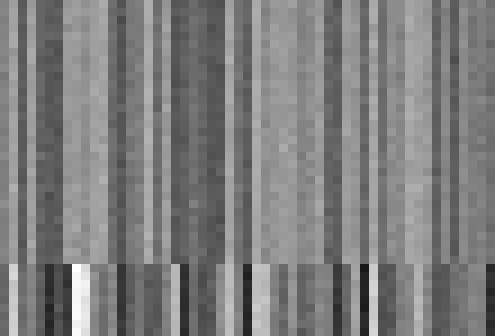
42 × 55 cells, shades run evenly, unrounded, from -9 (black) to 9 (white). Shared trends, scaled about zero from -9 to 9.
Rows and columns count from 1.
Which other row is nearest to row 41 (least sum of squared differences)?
37
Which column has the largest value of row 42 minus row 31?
9
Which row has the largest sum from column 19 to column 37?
26
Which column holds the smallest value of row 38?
41
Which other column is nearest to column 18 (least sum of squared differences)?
43
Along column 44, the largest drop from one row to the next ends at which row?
34
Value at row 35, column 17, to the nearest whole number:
-2
